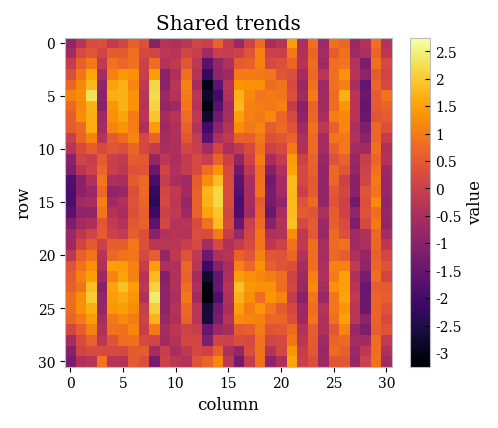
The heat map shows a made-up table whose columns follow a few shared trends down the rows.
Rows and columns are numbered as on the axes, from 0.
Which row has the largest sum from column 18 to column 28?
23
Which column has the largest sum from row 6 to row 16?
21
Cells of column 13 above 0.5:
7
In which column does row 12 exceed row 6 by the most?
13
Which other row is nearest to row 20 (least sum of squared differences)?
9
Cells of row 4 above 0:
19
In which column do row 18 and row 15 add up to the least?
8
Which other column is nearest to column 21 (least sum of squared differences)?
29
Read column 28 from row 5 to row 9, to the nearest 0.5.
-1.5 -1.5 -1.5 -1 -1
